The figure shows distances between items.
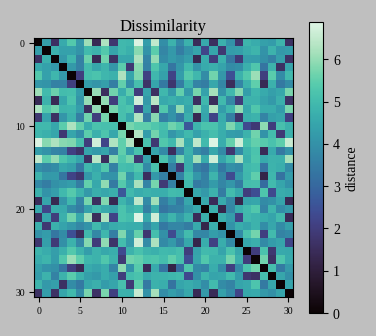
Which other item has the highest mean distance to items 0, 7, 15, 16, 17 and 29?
12
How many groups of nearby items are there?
7
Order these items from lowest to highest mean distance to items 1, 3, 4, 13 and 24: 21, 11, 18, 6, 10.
11, 21, 18, 6, 10
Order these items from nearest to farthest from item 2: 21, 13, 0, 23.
0, 21, 23, 13
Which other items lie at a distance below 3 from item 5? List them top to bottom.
4, 13, 16, 23, 27
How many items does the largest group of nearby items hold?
8
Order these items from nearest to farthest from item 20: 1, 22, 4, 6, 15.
22, 1, 15, 4, 6
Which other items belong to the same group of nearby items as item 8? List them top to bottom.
6, 12, 14
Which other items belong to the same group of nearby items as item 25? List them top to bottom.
10, 18, 26, 28
